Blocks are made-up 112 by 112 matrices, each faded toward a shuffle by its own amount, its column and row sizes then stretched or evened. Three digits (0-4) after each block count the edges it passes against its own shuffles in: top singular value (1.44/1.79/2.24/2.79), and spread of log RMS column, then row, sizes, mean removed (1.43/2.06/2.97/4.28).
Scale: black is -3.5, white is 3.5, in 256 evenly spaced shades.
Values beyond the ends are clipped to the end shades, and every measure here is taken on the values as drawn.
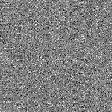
2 0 0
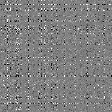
3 3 3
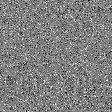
2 0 0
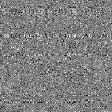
3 0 2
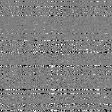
3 2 4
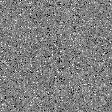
0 1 0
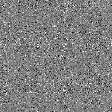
1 1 2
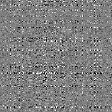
3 3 3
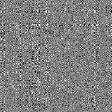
3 3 2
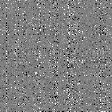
2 3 2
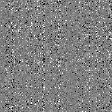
1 3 2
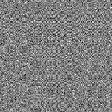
4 0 2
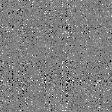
1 2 2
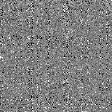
0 3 2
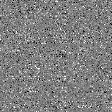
1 1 2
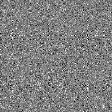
1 2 2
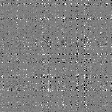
1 3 3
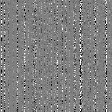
3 4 0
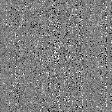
0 3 1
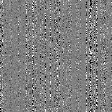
1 4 0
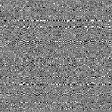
4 1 3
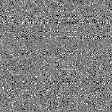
3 2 3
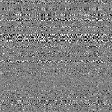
4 1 4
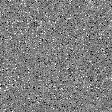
1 0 1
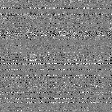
2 1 4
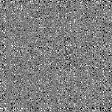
2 3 2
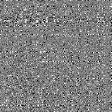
1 2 3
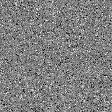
1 0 0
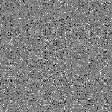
3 1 1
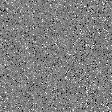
0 1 0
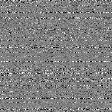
2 0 4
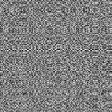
4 0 3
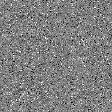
2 1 0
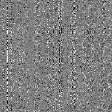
3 3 0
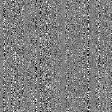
1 4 0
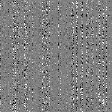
0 4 1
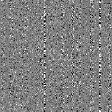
3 3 1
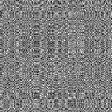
4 2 1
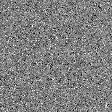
0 0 1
